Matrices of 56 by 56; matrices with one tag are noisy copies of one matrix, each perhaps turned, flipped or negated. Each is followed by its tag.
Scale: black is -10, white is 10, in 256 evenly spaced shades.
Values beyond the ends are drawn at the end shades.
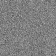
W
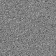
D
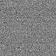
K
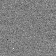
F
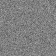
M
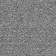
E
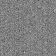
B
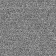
B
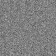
F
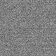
E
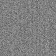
K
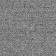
E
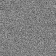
W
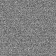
B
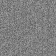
B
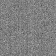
E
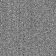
K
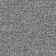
F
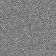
D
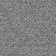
B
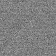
B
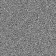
D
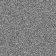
D
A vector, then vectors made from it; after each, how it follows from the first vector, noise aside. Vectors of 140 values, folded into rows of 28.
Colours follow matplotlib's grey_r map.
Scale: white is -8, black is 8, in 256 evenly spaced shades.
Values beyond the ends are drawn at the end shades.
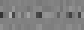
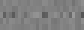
reversed, shrunk.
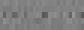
reversed, shrunk.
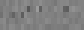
wrapped around, shrunk.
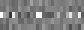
negated, scaled up.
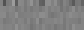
wrapped around, shrunk.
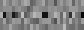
reversed, scaled up.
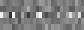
negated, scaled up.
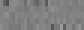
wrapped around, shrunk.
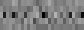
reversed, scaled up.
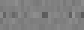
reversed, shrunk.
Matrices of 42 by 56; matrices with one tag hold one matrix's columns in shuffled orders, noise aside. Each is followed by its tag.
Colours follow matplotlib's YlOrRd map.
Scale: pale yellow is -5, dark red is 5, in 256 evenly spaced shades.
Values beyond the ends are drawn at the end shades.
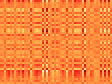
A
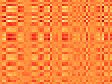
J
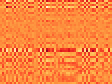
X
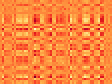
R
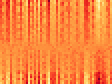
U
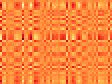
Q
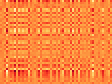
A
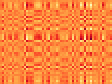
Q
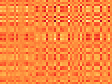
J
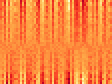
U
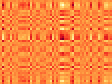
Q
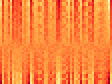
U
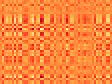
R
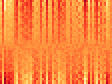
U
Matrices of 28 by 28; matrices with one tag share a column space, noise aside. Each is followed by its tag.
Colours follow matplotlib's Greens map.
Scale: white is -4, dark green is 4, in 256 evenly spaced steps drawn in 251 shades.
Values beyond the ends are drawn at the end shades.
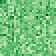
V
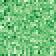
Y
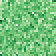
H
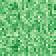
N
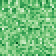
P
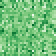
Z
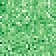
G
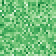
G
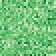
P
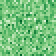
H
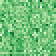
Z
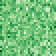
Y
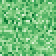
H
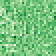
V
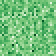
V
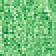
V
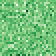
G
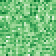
N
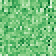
P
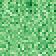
G
